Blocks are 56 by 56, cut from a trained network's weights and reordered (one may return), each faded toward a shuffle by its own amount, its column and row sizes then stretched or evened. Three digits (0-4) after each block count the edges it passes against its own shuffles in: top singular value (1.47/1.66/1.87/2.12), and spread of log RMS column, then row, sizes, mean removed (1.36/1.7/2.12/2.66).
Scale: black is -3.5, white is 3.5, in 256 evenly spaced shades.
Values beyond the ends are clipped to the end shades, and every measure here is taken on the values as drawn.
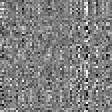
4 4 2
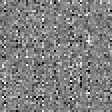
0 4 3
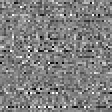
1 0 4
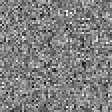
2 2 0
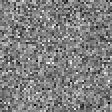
0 0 1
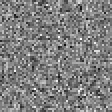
0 1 0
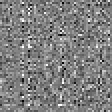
3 4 2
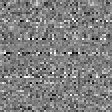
1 2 4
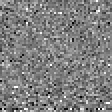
0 0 2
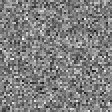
1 0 1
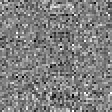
2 2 3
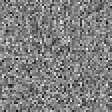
1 1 1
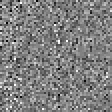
1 3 0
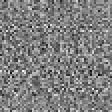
3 0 3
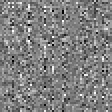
0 4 0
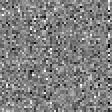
1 3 0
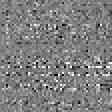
0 3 4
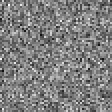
3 1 1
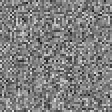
3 0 0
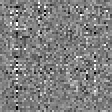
2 3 2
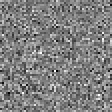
3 2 2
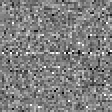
1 1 1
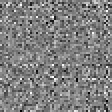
3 3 3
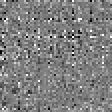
1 4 3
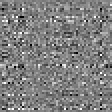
3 2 4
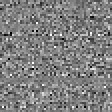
1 1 4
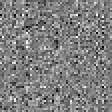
3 3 3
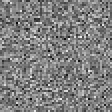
2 0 2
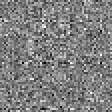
1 1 2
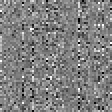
2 4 0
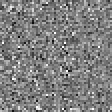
1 3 1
